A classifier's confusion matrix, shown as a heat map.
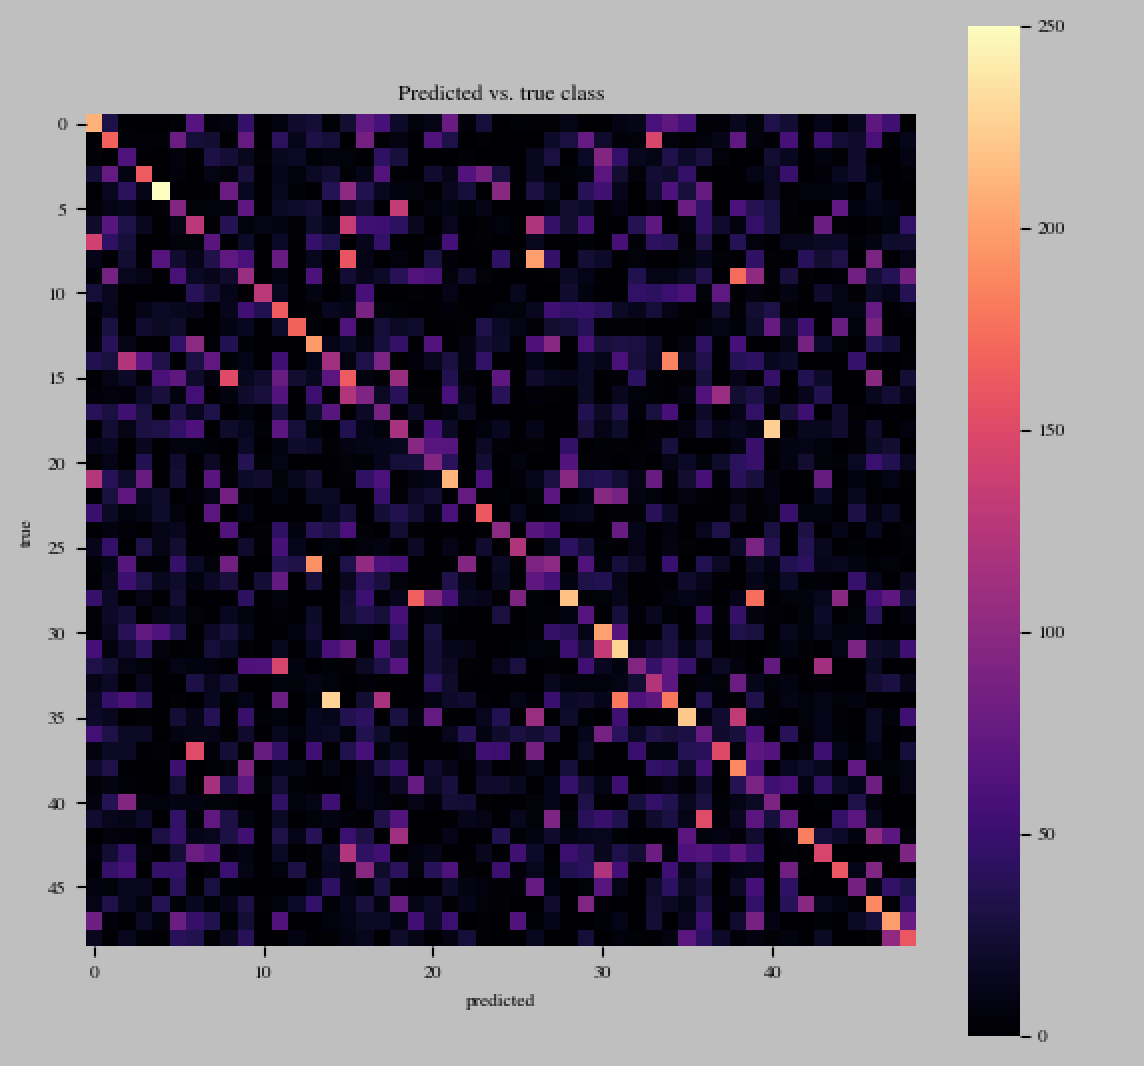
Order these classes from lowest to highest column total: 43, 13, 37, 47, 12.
12, 37, 47, 43, 13
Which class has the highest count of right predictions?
4
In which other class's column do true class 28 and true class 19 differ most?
39
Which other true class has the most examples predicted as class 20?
28
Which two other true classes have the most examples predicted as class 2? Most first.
14, 40
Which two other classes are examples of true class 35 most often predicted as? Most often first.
38, 26
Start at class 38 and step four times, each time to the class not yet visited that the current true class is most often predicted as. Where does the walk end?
0
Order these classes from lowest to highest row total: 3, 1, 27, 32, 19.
19, 27, 3, 32, 1
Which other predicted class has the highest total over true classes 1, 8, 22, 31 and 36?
30
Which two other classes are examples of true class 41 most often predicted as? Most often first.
36, 27
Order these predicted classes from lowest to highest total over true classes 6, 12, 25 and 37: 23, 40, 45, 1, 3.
45, 3, 23, 1, 40
